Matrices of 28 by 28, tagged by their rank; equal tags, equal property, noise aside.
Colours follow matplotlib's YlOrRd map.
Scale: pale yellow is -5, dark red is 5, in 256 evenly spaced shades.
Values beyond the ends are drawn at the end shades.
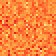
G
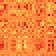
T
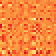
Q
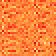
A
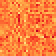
T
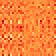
A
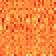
T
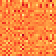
A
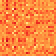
A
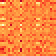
Q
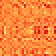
A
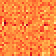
T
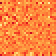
A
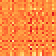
A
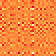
Q
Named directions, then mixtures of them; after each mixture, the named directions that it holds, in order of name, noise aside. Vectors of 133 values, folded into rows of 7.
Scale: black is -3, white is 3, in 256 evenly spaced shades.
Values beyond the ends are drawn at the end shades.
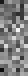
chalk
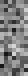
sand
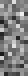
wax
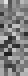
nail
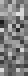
chalk, wax.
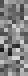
chalk, nail.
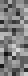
sand.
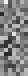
nail.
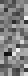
chalk, nail, sand.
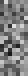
chalk, nail.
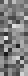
chalk, nail, wax.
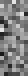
wax.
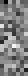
nail, sand.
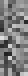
nail, sand.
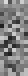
nail.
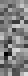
nail, sand.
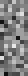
wax.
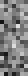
sand, wax.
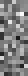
wax.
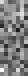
chalk.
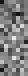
chalk.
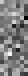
chalk, nail, sand.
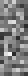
sand, wax.
